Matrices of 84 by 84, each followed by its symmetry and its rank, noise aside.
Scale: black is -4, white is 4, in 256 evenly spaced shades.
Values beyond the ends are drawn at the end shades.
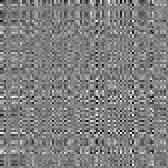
no symmetry, rank two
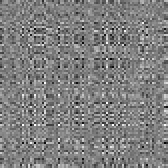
no symmetry, rank three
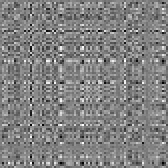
symmetric, rank two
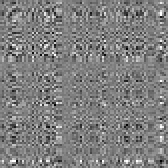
symmetric, rank three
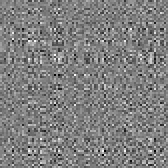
no symmetry, rank three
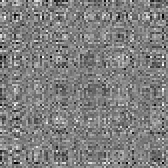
symmetric, rank three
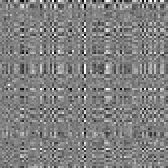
no symmetry, rank one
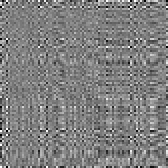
antisymmetric, rank two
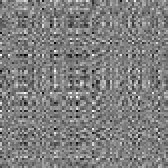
no symmetry, rank three
